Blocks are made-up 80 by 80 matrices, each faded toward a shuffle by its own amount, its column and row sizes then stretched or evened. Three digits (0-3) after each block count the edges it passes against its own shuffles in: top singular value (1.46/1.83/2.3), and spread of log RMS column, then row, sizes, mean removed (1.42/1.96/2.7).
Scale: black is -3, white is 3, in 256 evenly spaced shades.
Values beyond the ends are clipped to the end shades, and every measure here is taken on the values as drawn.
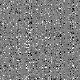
1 3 1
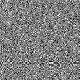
2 0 0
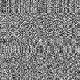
3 0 1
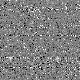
2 0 2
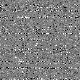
0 1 3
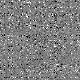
0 2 2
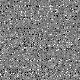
0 0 2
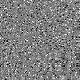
2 0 0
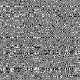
3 0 3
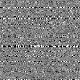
3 0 3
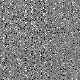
1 2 0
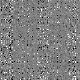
2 3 1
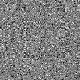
2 0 0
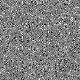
1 1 0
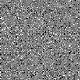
2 1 1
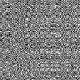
3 1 1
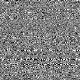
2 0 3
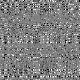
3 0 3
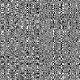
3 3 2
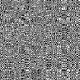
3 2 2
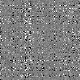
0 3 3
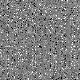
1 2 1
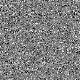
0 0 2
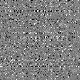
2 1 2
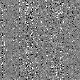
0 3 0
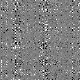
2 3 2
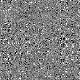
1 2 2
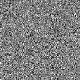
2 1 1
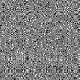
3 1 0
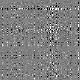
2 3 3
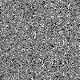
0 2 1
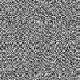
3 0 2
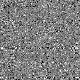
1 0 2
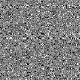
2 1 2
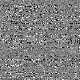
1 1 3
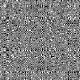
3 2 2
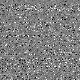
0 0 3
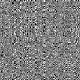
3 2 1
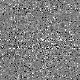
0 2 2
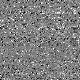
1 0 2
